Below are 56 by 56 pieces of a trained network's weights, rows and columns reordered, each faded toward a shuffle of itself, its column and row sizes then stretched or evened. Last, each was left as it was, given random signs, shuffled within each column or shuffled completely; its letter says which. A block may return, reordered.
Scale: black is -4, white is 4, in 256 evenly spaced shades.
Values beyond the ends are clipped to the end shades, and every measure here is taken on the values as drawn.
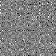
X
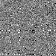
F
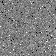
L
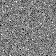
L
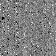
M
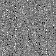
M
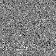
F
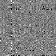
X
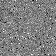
L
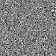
M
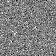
L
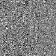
F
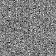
M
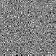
X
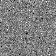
M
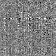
X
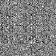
X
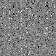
M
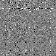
F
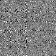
F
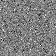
L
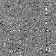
F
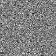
F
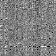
X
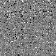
F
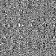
X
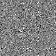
F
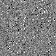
M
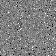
M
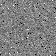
L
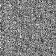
M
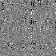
X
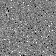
L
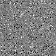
F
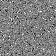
L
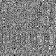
X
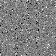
M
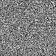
L
